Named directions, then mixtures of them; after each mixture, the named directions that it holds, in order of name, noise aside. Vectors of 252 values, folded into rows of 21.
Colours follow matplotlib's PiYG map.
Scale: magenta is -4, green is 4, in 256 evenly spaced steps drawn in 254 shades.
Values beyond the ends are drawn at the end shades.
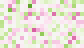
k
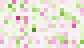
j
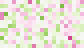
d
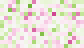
k.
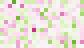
d, j.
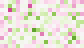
k.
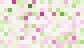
j, k.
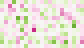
j.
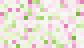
d, k.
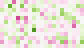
j.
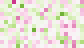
d, j.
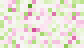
k.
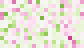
d.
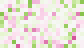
d, k.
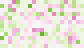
d, k.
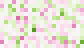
j.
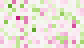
j.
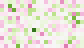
j, k.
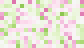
d, j.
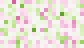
d, j.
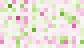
j.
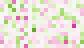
j.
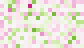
k.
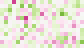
j, k.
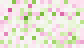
j, k.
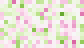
d, j.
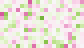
d, k.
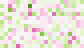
k.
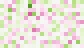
k.
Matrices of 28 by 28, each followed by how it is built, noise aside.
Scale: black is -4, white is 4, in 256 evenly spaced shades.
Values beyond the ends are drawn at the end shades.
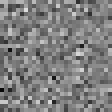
low rank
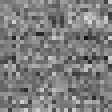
low rank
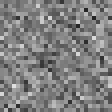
Toeplitz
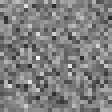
Toeplitz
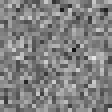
noise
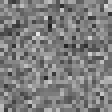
noise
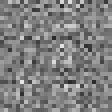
low rank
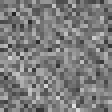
Toeplitz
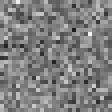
noise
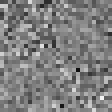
block diagonal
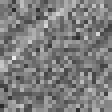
Hankel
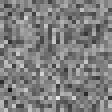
blocks
